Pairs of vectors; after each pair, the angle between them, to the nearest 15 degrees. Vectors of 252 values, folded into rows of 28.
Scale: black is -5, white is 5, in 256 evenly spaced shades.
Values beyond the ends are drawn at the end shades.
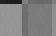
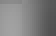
75 degrees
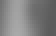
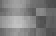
30 degrees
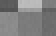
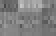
30 degrees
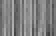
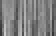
45 degrees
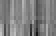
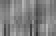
30 degrees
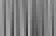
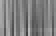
15 degrees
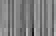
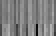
120 degrees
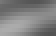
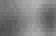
120 degrees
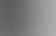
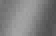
135 degrees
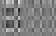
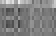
45 degrees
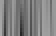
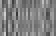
90 degrees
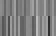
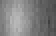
90 degrees
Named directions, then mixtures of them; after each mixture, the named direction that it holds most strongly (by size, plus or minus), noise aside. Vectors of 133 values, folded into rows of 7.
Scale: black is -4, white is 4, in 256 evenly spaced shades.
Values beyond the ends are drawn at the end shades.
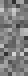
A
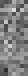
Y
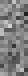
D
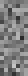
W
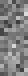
D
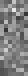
Y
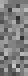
W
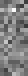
Y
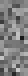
W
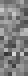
A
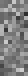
Y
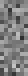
W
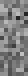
D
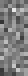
W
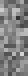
A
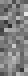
D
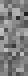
D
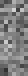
Y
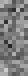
Y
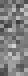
D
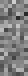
D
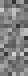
A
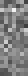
Y
